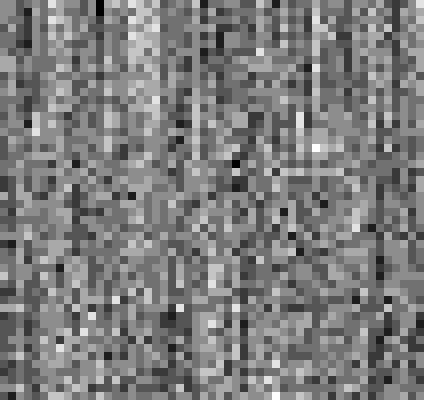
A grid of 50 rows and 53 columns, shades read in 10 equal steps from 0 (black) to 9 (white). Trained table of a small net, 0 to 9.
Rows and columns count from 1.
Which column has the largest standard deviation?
35
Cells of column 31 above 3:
25
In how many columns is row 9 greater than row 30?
24
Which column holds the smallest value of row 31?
2
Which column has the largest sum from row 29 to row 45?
27
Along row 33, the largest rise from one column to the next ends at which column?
33
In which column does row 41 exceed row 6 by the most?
28
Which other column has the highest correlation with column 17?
48
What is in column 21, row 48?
3
